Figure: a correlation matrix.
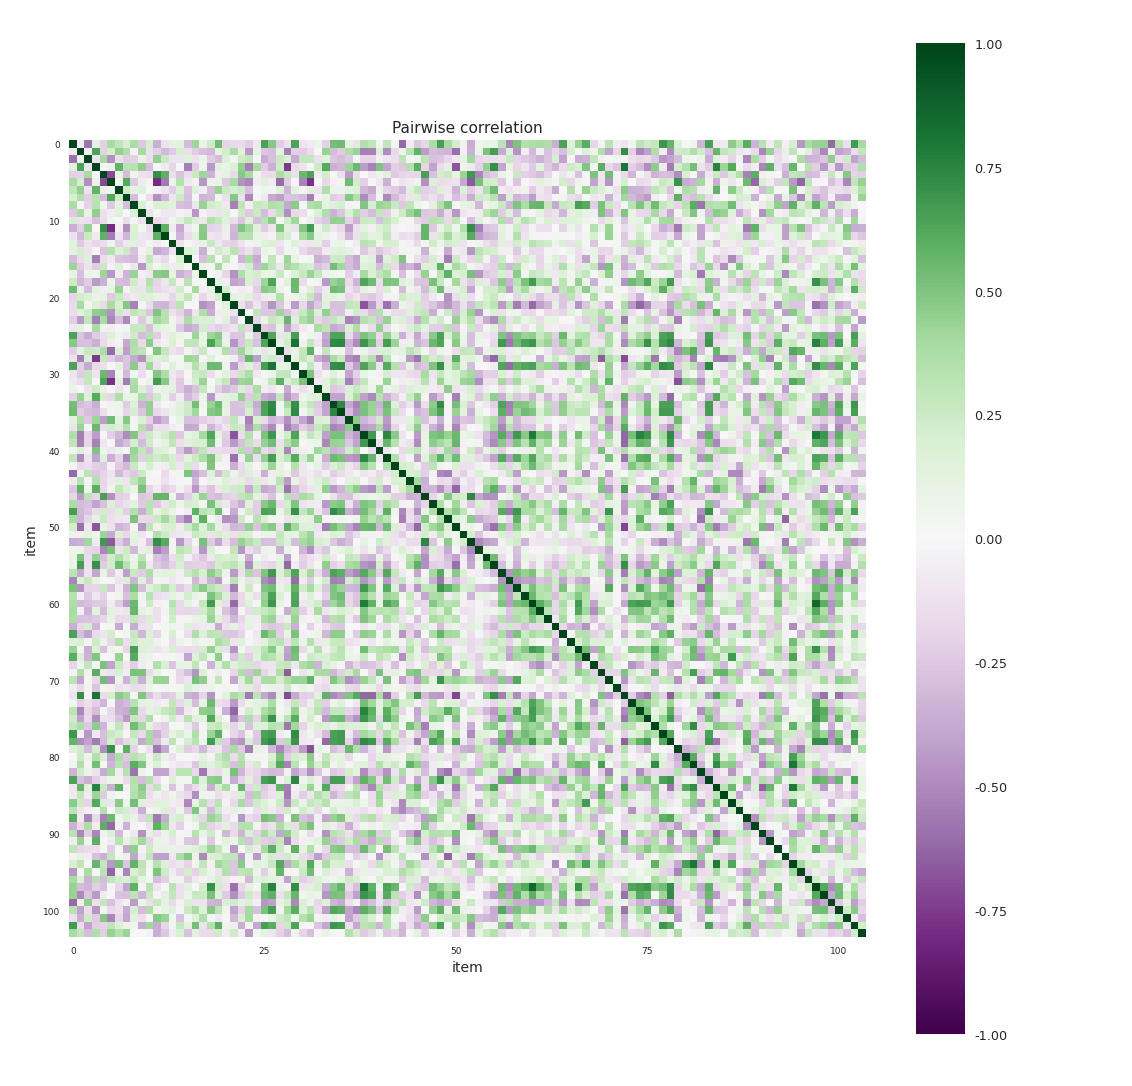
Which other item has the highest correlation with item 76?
81
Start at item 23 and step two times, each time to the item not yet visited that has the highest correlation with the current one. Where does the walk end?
50
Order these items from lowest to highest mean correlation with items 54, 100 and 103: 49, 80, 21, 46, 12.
46, 12, 49, 21, 80
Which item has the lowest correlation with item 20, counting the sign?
49
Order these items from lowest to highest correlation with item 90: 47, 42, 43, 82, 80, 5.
80, 43, 82, 42, 5, 47
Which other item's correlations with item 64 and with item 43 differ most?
0
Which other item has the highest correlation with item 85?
69
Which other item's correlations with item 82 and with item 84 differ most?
94
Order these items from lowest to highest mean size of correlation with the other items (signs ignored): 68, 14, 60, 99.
14, 68, 99, 60
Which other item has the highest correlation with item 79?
5
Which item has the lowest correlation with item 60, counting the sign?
21
